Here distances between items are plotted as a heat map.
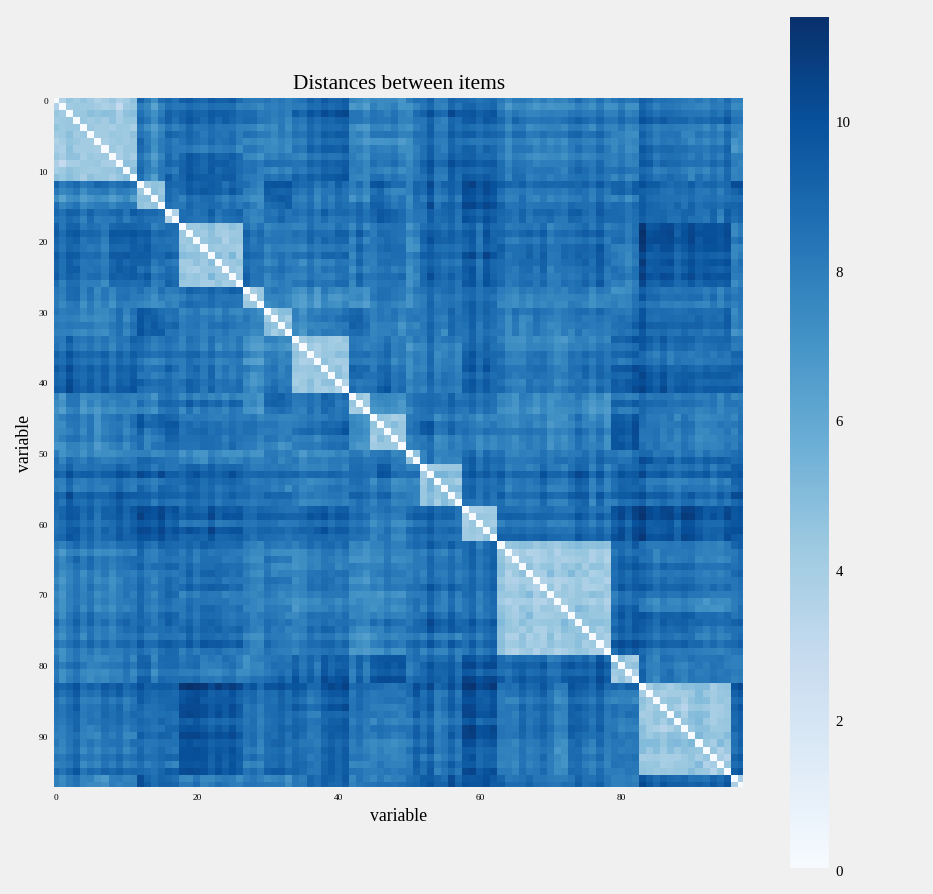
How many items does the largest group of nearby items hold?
16
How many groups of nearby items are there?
16
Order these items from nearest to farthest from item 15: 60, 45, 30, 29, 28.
29, 28, 30, 45, 60
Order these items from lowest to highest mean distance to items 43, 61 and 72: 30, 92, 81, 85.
92, 85, 30, 81
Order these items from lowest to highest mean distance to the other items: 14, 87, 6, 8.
6, 8, 14, 87
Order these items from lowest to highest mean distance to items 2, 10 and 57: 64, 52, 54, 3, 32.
3, 54, 52, 64, 32
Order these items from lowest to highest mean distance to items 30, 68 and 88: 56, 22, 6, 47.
6, 47, 22, 56
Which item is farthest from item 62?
83
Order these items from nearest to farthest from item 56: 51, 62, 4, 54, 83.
54, 51, 62, 4, 83
